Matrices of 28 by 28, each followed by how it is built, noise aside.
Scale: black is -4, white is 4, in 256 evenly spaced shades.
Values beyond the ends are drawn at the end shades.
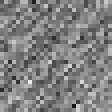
Hankel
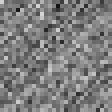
Hankel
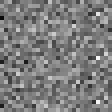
repeating rows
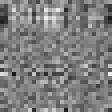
low rank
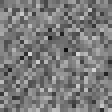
Hankel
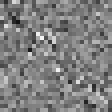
block diagonal
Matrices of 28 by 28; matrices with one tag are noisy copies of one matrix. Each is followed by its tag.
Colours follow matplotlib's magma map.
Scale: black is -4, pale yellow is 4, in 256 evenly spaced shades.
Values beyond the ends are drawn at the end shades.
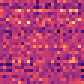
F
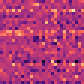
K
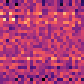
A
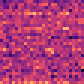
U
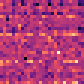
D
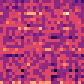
U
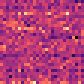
U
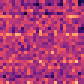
D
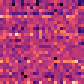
D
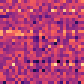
K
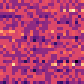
K
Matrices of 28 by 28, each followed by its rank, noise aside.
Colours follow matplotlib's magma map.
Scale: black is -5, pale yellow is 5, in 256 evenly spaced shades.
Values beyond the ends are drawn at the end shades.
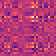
two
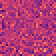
six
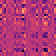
two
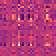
two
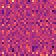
four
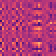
two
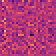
four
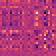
two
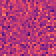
six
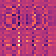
two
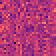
eight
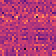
four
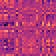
two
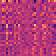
two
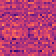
three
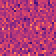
eight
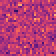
eight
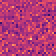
eight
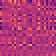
two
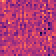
six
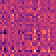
three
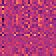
three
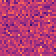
eight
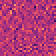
six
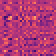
three
